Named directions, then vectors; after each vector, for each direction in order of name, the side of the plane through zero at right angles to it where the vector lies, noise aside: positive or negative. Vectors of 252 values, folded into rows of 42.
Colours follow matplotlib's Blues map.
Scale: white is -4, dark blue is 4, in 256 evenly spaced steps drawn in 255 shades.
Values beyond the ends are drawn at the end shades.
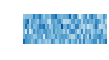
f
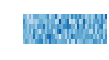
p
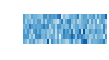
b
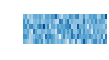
positive, positive, positive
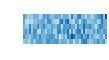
positive, negative, positive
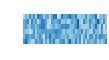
negative, positive, positive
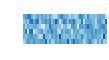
negative, negative, negative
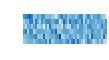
negative, negative, negative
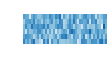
positive, positive, negative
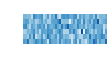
negative, positive, positive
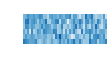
negative, positive, negative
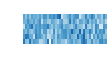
positive, positive, negative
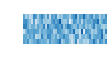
negative, positive, positive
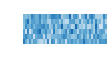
positive, positive, negative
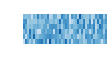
negative, negative, positive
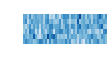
negative, negative, positive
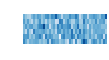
positive, positive, positive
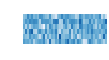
negative, negative, negative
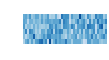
negative, negative, positive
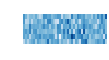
positive, negative, positive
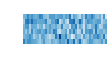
negative, positive, negative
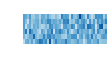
negative, negative, positive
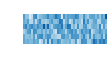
positive, positive, positive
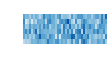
positive, negative, positive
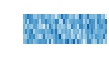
negative, negative, negative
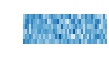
negative, positive, negative
